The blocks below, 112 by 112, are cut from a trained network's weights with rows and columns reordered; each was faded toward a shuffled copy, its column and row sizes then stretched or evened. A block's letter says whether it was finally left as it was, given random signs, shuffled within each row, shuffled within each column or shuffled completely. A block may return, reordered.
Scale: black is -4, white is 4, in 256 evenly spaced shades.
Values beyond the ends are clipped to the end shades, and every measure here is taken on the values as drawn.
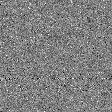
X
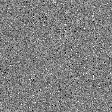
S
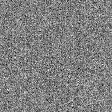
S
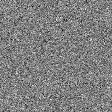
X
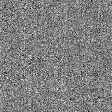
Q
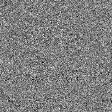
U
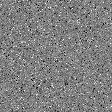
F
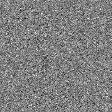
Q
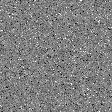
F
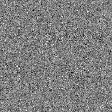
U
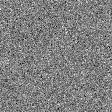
F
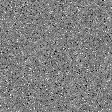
F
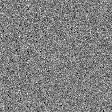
S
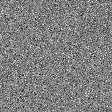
F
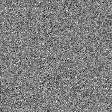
U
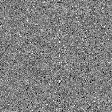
Q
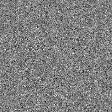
U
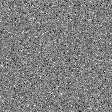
X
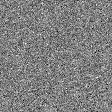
F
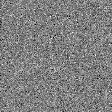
Q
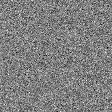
F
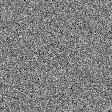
F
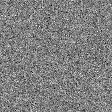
F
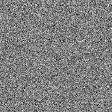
U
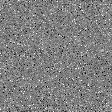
X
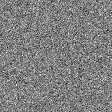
F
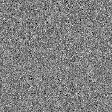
U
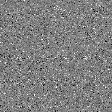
Q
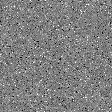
F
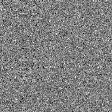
Q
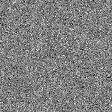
X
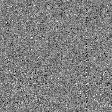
U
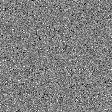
X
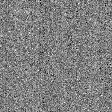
S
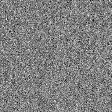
S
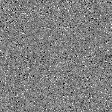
U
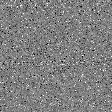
X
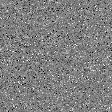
X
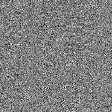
Q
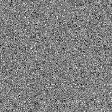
Q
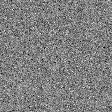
X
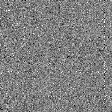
Q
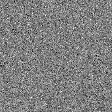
S
